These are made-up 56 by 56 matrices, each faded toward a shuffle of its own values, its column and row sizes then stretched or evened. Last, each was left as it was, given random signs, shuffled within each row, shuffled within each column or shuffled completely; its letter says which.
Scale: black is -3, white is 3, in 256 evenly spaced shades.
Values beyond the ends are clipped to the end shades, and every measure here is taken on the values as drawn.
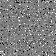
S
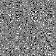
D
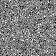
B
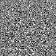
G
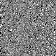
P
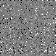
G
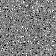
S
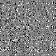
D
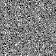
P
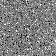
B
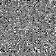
G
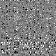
D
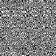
D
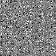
G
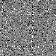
G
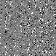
P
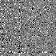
D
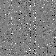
P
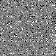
G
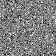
B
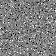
B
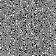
P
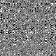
D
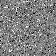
B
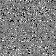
S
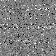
S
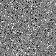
P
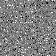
S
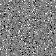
P
